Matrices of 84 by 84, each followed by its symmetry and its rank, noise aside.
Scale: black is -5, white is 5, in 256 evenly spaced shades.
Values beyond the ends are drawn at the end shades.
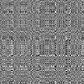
no symmetry, rank three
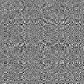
no symmetry, rank four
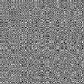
no symmetry, rank four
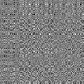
no symmetry, rank five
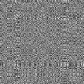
no symmetry, rank five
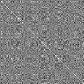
symmetric, rank five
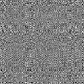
no symmetry, rank five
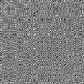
symmetric, rank five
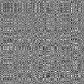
no symmetry, rank four
